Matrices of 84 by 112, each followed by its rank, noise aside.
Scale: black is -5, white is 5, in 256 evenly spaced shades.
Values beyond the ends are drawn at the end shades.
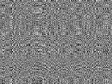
four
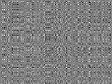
four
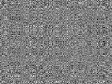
five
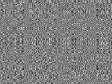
five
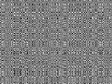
three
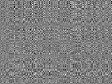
four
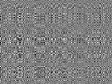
four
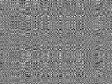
three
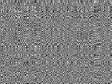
four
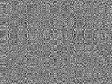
five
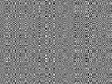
three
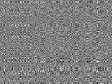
four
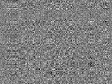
six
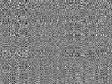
six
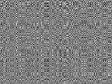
four
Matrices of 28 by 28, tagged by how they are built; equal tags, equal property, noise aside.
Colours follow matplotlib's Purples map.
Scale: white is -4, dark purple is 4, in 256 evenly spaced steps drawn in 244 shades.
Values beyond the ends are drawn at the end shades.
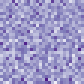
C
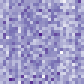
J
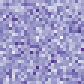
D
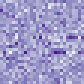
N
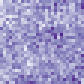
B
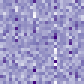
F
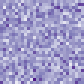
D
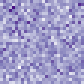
D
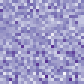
C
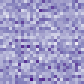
J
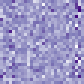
F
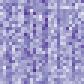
J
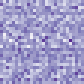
C
